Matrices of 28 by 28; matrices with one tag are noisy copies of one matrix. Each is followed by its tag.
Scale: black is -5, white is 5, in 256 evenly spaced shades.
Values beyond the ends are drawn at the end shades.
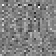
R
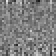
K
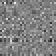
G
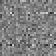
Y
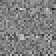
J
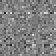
Y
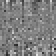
K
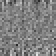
K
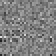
G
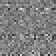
J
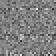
J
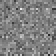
J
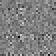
J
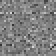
Y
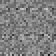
J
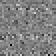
J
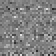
J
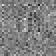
R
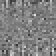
K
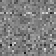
Y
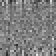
K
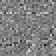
Y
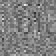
R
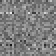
Y
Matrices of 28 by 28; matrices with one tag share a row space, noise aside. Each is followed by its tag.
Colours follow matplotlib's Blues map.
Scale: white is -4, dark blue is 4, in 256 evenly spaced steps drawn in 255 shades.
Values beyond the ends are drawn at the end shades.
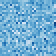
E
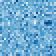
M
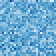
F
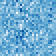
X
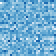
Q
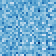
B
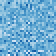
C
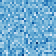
M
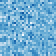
C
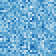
C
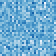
E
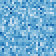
F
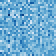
C
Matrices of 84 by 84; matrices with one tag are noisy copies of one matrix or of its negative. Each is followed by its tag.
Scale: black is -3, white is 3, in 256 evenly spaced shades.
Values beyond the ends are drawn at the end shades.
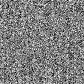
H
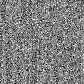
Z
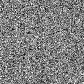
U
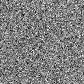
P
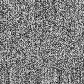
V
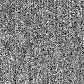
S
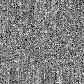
V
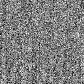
Z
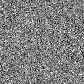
U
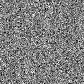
U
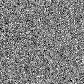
U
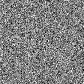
U
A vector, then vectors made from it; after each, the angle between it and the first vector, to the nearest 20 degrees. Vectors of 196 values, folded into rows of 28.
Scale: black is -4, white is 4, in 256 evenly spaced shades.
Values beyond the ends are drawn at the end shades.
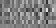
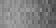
120 degrees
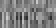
80 degrees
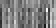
60 degrees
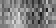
140 degrees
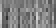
120 degrees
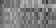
40 degrees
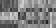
60 degrees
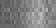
60 degrees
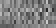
160 degrees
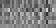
20 degrees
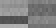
100 degrees
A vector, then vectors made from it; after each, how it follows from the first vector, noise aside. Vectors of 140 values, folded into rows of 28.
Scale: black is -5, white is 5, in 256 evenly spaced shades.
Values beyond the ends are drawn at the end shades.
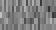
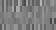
negated, partly zeroed.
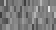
negated, partly zeroed.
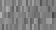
shrunk.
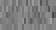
shrunk.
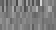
negated, partly zeroed.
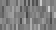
negated, partly zeroed.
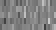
wrapped around, partly zeroed.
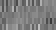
negated, partly zeroed.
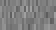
wrapped around, shrunk.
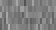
wrapped around, negated, shrunk.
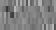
wrapped around, partly zeroed.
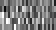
reversed, negated, scaled up.
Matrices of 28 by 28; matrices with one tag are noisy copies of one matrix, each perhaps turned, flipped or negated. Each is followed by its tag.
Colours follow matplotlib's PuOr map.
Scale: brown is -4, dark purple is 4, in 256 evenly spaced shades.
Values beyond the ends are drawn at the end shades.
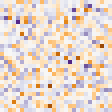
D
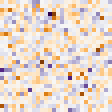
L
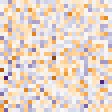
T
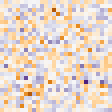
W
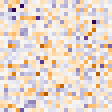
D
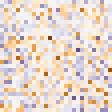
T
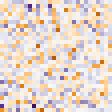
T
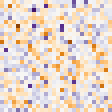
W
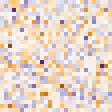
D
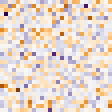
T
